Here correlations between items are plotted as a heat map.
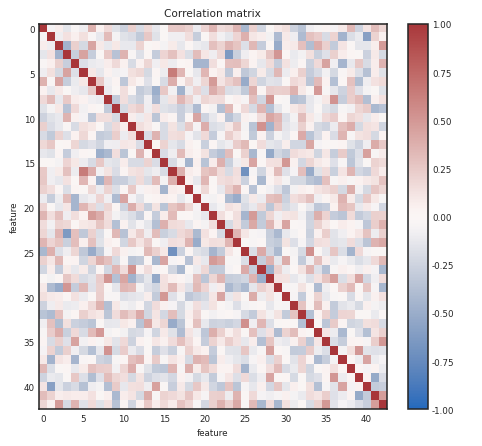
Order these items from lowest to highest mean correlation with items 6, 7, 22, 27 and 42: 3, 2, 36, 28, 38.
36, 3, 28, 38, 2
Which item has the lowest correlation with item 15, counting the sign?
18
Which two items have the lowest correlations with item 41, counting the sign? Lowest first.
39, 9
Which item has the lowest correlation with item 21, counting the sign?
25
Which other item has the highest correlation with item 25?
33
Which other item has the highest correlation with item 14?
40
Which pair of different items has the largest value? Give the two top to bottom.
5, 16
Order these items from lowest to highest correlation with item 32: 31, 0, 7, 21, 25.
0, 25, 21, 7, 31
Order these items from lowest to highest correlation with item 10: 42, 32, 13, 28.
42, 13, 32, 28
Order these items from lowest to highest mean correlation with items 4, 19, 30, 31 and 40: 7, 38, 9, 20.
20, 38, 9, 7
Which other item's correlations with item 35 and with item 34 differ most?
17
